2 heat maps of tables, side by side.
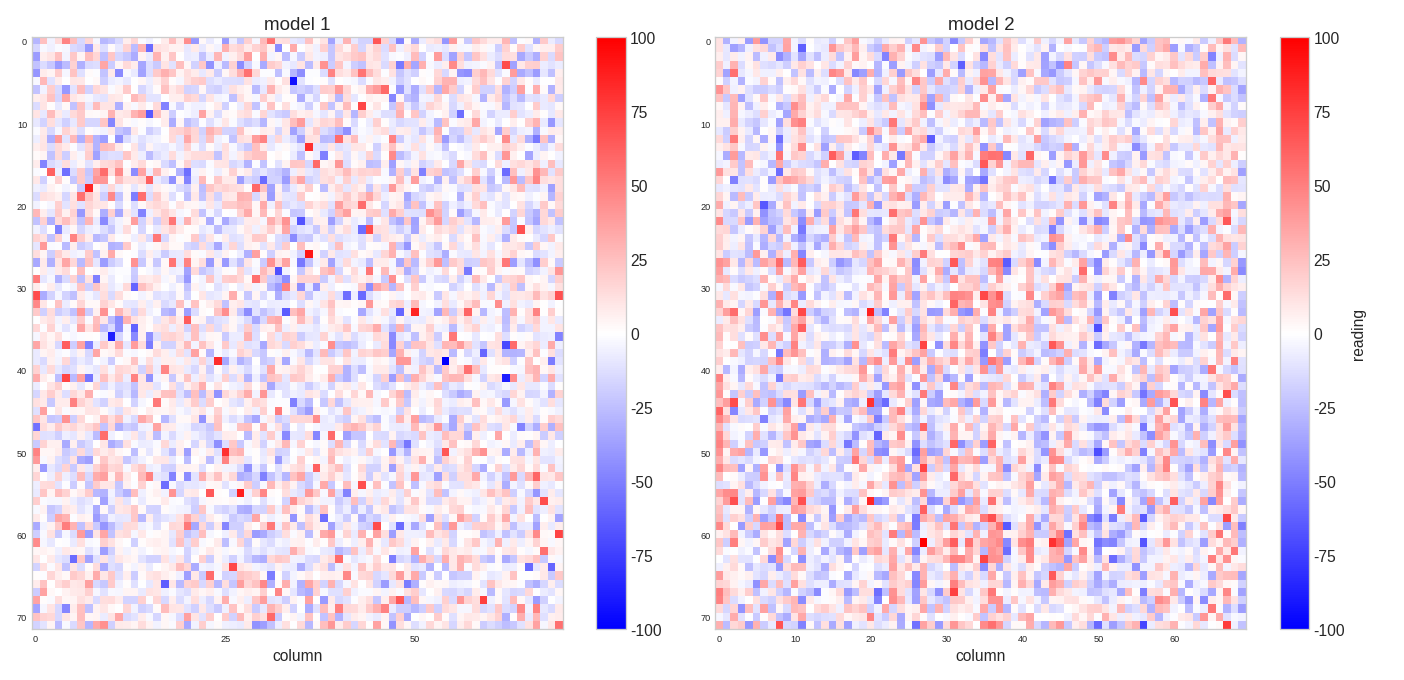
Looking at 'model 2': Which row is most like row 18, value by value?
15
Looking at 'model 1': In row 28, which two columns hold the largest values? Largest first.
44, 69
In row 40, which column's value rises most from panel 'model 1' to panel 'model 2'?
48
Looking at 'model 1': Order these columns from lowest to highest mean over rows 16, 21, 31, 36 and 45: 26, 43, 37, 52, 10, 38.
10, 43, 37, 38, 26, 52
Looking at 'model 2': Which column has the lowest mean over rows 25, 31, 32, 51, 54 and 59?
26
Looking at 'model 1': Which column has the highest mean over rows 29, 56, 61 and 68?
0
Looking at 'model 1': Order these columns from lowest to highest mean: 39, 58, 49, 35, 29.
49, 35, 29, 39, 58
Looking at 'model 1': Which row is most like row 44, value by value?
24
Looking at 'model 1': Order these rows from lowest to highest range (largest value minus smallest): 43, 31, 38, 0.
43, 38, 0, 31
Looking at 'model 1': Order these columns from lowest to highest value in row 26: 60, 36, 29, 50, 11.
11, 60, 50, 29, 36
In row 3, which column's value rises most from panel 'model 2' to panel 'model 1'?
32
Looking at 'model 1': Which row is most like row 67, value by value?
45
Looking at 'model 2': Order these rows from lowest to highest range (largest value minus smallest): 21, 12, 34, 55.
34, 55, 21, 12
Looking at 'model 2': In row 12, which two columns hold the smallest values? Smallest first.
28, 8
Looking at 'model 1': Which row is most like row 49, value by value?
25
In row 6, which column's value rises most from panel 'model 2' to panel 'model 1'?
46
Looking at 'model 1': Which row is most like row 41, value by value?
37
